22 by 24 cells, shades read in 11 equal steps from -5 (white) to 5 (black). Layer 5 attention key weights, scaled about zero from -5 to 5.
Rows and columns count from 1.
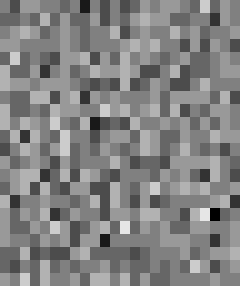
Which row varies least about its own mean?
3
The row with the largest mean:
20
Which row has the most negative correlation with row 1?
5
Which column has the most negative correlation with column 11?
17
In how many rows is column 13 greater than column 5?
10
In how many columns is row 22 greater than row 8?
11
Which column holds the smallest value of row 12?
7
